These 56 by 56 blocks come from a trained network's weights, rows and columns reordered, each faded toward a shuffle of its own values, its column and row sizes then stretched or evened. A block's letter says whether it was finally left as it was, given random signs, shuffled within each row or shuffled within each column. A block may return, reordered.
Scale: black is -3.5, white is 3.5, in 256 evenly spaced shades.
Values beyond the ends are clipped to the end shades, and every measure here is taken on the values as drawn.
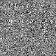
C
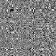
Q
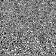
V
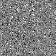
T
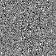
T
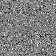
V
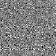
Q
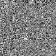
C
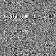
Q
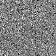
T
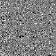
C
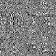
Q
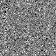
T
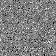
V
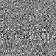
Q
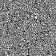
T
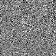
Q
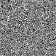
T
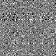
Q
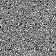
V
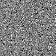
T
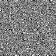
V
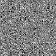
Q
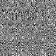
Q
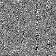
T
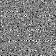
V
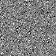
T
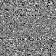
V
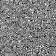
V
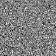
C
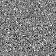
V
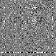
Q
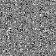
C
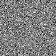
V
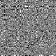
Q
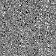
T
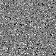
V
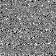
V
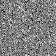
T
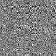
Q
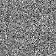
T
